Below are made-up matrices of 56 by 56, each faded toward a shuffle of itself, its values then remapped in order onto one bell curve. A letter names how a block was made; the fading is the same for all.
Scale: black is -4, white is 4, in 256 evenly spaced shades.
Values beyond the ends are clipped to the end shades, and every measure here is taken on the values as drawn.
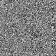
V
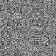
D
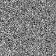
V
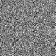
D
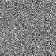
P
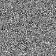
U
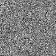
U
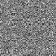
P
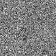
U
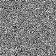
U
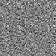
D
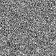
V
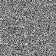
U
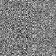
P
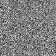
U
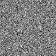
V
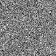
V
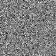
U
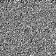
U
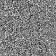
V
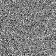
U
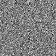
V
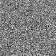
U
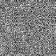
D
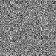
D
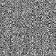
P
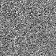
U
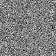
V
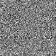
U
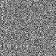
D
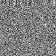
D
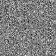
V
